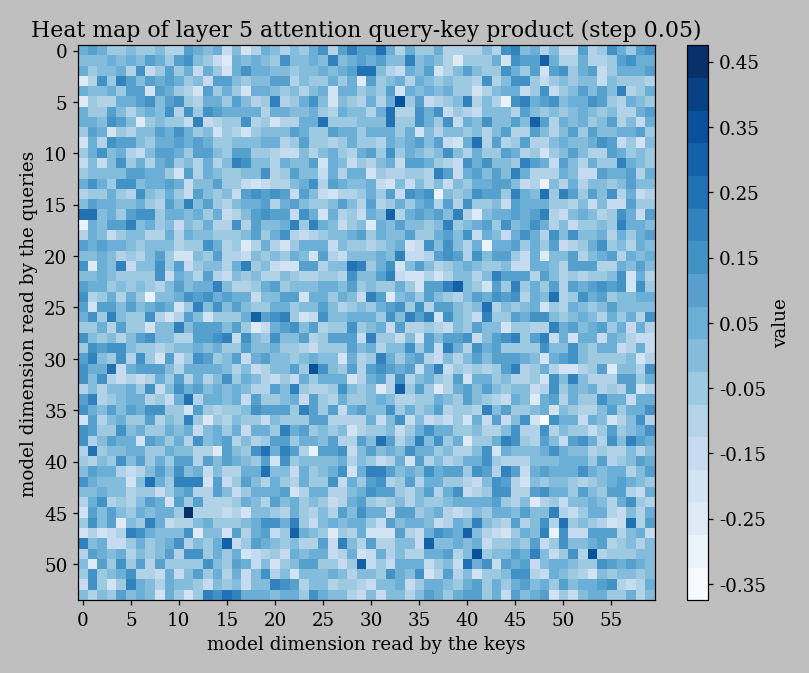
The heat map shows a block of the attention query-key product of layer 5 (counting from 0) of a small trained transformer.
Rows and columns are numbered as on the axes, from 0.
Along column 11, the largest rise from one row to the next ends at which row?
45
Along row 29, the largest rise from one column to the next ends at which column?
38
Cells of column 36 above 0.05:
14
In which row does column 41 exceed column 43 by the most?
49
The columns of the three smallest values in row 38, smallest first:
40, 6, 50
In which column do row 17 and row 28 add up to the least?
51
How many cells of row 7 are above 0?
22
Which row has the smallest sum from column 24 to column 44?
36
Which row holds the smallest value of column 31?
33
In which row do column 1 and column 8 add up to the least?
53
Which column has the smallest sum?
15
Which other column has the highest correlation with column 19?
18
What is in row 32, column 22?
-0.15
